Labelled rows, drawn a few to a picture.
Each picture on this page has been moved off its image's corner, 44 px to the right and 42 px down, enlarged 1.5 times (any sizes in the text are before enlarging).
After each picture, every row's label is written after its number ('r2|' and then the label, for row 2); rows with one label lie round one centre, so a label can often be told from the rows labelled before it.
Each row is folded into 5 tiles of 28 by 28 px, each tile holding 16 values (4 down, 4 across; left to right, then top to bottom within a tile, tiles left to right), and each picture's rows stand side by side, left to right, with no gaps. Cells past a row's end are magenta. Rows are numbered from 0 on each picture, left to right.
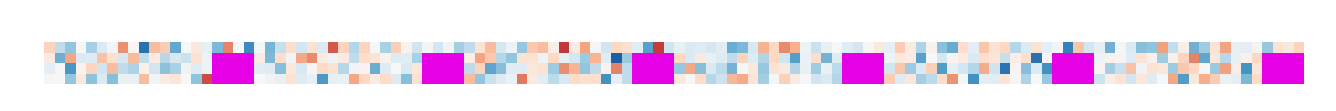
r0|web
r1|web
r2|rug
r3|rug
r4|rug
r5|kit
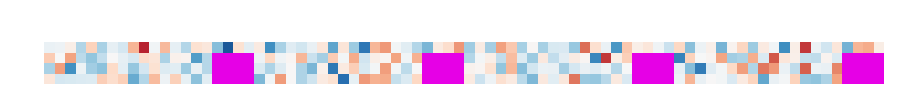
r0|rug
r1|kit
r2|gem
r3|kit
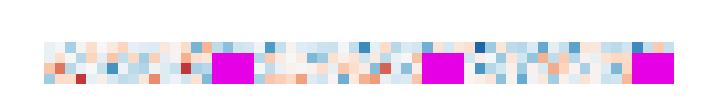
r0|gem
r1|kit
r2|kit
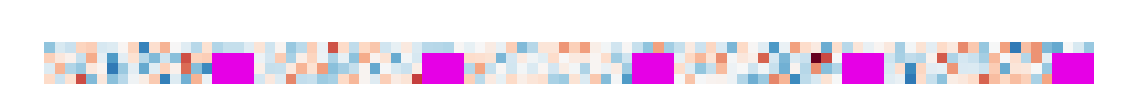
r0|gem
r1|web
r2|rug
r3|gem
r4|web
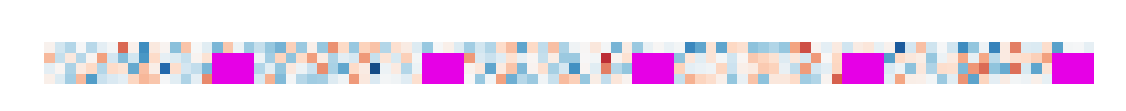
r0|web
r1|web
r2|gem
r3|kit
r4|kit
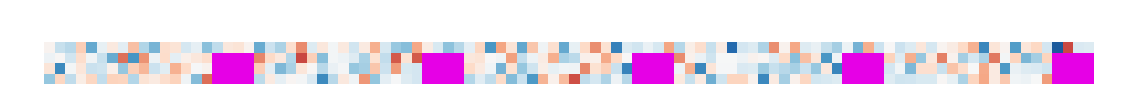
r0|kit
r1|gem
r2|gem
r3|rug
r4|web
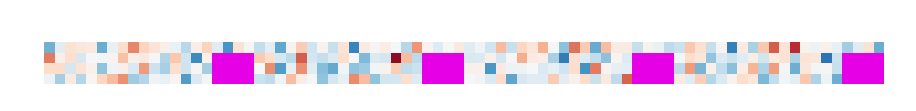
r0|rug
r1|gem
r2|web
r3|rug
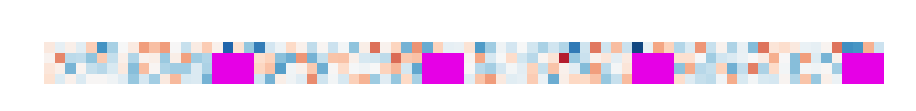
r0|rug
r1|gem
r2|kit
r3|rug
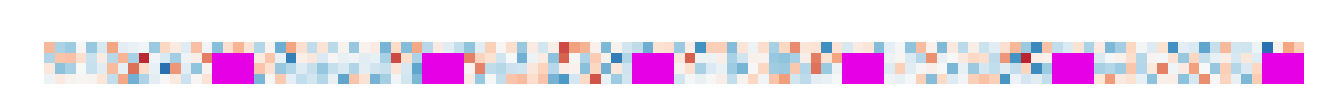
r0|kit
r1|gem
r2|rug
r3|gem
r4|gem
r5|kit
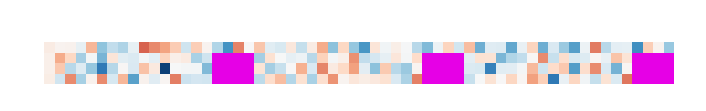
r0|rug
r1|kit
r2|kit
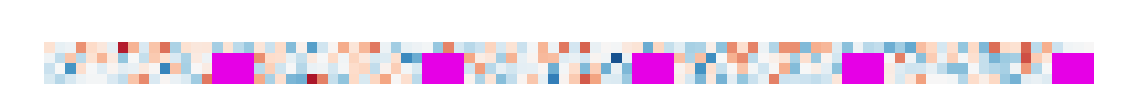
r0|web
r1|rug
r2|rug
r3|web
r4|gem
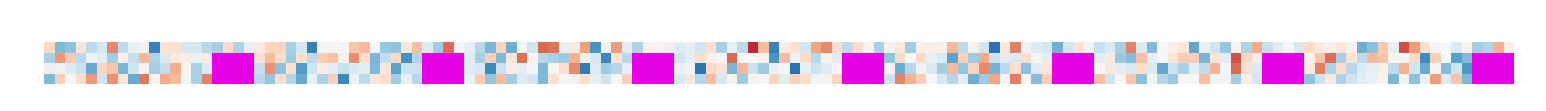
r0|kit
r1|rug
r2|web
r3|web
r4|kit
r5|gem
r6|rug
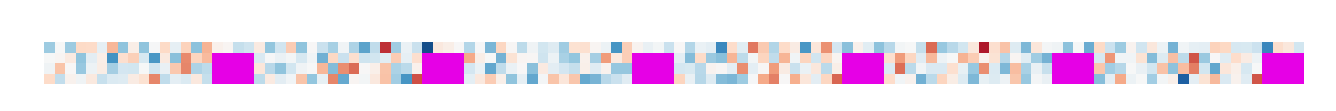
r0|gem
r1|kit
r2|gem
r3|web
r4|rug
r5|kit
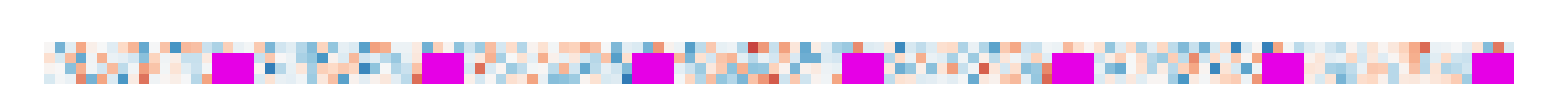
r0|web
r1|kit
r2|rug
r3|web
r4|kit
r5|kit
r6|rug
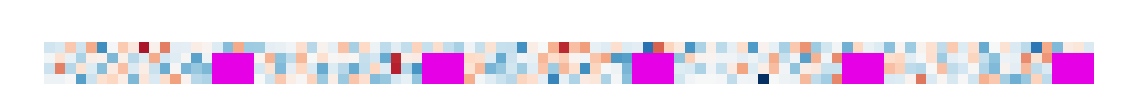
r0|rug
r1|gem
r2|rug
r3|kit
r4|gem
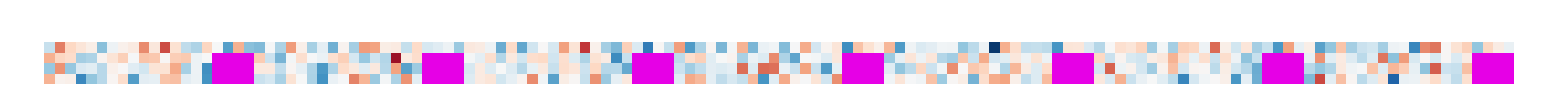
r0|rug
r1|gem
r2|rug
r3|kit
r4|kit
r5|rug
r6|kit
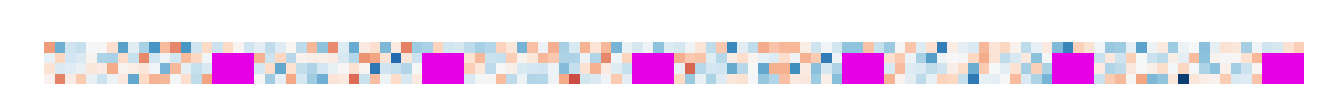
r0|kit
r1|web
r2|gem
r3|rug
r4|rug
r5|kit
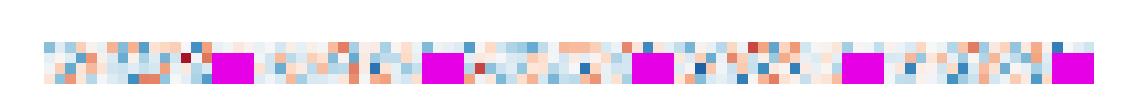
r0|gem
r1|web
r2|rug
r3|web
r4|web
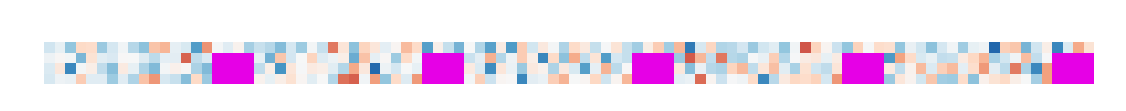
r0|gem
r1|web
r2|web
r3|kit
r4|kit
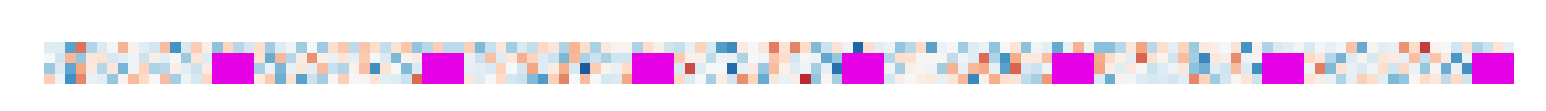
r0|web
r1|web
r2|web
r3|rug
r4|kit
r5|gem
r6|rug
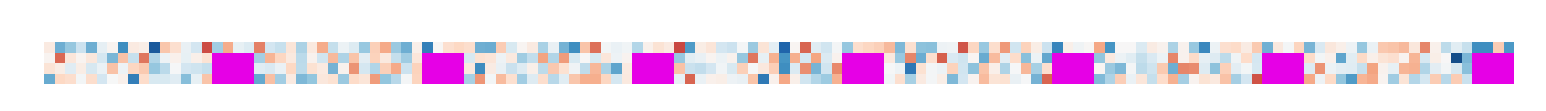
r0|kit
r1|kit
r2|kit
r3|kit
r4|web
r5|kit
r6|rug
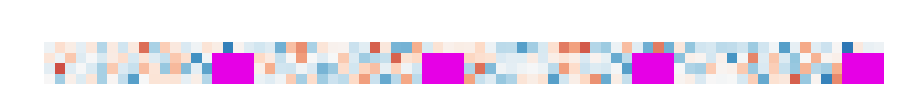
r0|rug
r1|gem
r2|rug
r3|kit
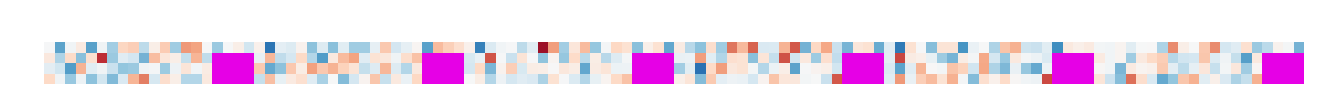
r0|web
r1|kit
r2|web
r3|web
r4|kit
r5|web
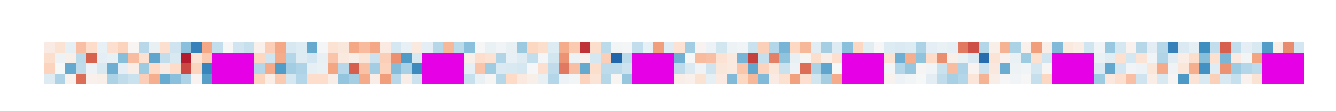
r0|gem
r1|rug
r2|rug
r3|kit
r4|web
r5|kit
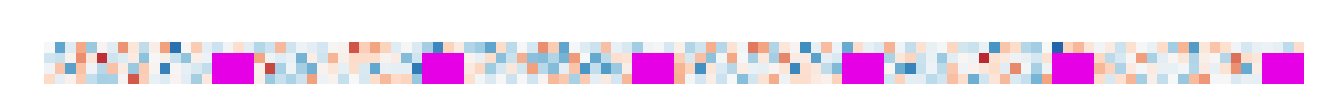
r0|web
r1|rug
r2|web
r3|web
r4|kit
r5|gem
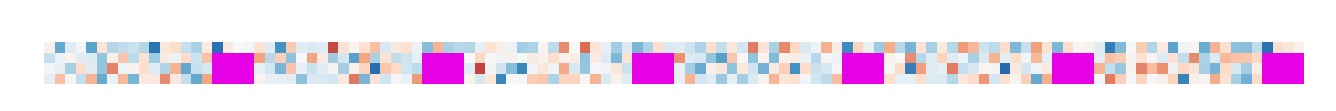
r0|kit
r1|web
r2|rug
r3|web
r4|web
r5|kit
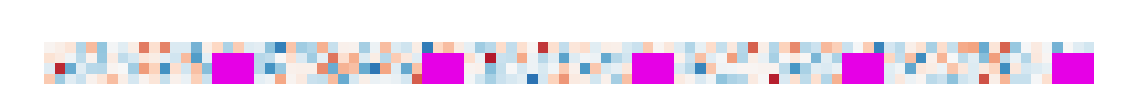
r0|rug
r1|kit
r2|web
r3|web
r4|web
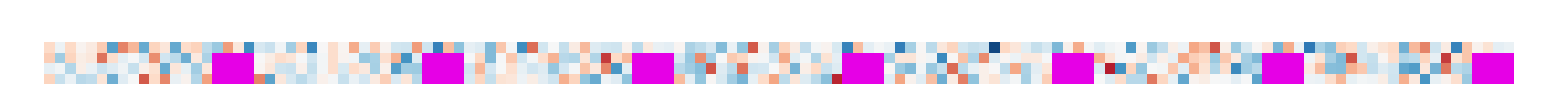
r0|web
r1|rug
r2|gem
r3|web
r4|kit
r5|rug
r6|gem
